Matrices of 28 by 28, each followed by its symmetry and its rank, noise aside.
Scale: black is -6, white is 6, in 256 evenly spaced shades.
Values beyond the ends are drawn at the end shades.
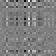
no symmetry, rank one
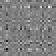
antisymmetric, rank two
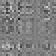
no symmetry, rank three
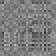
symmetric, rank two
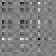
symmetric, rank one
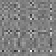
no symmetry, rank two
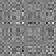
no symmetry, rank two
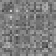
symmetric, rank three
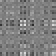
symmetric, rank one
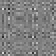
no symmetry, rank three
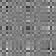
symmetric, rank one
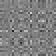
antisymmetric, rank two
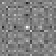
symmetric, rank two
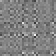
symmetric, rank two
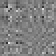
symmetric, rank three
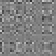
antisymmetric, rank two
